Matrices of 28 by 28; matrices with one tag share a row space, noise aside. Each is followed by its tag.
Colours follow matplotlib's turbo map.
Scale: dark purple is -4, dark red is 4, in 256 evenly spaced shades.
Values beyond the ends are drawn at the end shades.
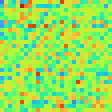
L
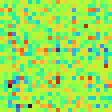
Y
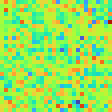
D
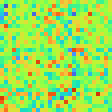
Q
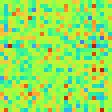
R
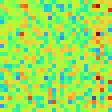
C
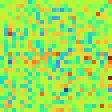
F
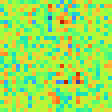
Q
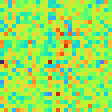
Q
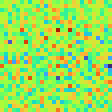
F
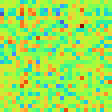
L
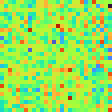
C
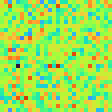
Y
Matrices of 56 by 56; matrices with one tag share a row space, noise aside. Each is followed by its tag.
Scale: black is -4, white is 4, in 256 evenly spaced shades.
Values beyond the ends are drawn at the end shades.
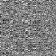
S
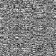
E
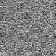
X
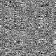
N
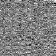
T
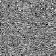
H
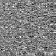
T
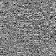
X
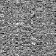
E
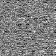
T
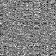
X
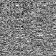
E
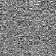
X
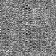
S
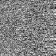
T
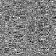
N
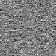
N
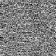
X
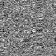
E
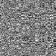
H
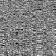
E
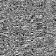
E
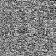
T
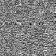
T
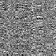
E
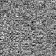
E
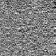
T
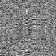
S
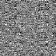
N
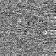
T
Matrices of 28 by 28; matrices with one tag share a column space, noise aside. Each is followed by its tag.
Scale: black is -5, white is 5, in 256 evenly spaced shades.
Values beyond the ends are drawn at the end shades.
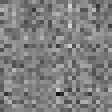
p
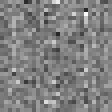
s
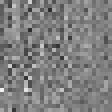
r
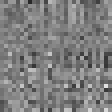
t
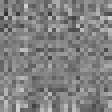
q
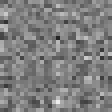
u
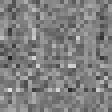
r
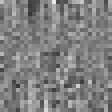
t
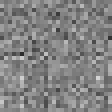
u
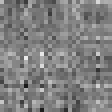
t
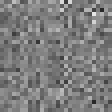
s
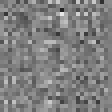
s
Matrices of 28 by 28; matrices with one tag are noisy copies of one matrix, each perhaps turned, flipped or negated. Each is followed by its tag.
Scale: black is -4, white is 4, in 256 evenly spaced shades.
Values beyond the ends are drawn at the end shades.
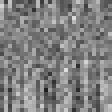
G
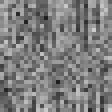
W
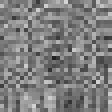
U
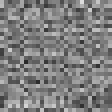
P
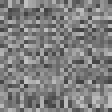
P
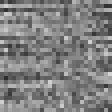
G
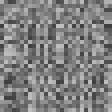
P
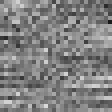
W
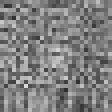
U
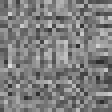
U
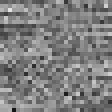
W
